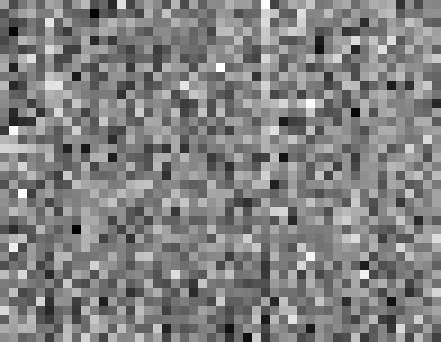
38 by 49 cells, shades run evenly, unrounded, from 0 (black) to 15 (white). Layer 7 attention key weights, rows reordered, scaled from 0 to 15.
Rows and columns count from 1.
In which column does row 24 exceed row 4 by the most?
2
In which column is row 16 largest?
48
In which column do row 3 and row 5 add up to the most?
30
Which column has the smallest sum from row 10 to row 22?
26
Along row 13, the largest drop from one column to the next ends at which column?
40
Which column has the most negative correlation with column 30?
11
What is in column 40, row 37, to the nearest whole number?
8
